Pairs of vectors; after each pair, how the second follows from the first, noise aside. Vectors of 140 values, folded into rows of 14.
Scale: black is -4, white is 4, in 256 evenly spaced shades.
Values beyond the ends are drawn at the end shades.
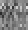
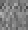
negated, shrunk.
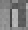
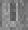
reversed, negated, shrunk.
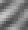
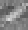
wrapped around, partly zeroed.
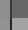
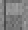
wrapped around, shrunk.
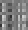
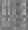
reversed, shrunk.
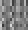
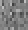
partly zeroed.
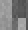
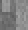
reversed, shrunk.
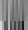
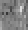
wrapped around, partly zeroed.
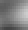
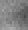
negated, shrunk.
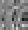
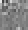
wrapped around, partly zeroed.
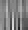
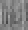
wrapped around, shrunk.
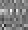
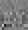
partly zeroed.
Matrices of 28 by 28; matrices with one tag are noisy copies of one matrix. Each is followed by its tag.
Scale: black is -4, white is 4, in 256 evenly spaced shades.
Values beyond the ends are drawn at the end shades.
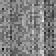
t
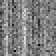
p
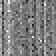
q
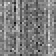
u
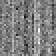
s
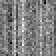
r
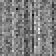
s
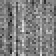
r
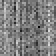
u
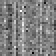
r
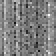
u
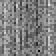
u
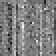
r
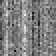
p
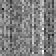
t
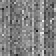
t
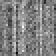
r
